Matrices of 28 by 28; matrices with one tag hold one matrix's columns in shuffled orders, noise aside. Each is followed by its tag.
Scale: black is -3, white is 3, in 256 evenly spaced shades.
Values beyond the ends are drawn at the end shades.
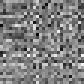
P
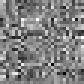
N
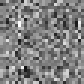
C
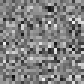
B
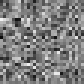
N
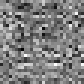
P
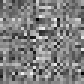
N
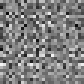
P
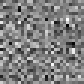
B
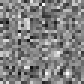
C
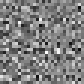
B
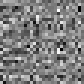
B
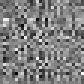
N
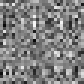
C
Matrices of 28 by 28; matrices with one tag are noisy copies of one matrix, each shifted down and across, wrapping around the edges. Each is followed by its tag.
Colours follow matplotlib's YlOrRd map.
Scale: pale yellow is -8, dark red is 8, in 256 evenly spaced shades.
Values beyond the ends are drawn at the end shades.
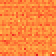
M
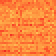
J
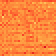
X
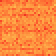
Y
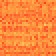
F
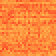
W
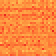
M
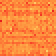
F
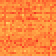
W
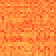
F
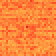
W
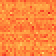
Y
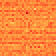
X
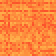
J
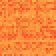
Y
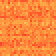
Y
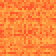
Y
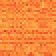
X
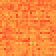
W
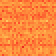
Y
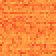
J
